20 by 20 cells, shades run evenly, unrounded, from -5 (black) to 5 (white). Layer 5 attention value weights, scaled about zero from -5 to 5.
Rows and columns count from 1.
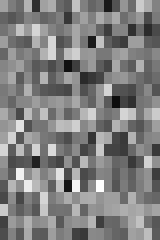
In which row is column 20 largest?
10
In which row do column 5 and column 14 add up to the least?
1
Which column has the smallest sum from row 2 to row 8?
19
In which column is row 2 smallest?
9
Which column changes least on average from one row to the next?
18
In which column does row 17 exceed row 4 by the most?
12
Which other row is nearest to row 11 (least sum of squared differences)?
5
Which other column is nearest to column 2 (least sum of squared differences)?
4
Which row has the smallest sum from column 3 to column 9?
14
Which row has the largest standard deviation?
16
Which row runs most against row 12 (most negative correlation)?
11
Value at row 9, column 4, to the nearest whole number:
0
